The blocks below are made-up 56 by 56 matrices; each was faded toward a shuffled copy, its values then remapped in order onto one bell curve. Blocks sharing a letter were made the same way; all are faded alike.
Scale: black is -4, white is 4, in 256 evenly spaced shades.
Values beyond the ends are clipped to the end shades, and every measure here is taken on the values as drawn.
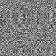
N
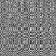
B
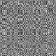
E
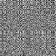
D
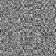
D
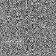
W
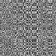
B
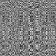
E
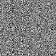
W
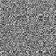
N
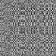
E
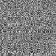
N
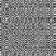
B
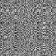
D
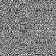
N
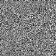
W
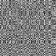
B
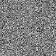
W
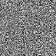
W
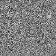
W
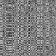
B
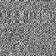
D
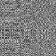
D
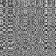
E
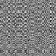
B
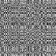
B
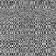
B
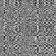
E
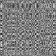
E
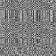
B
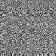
N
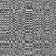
B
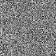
W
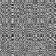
E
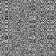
E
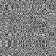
D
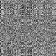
D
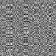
B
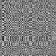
B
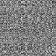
N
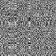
D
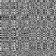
E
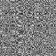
N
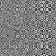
E
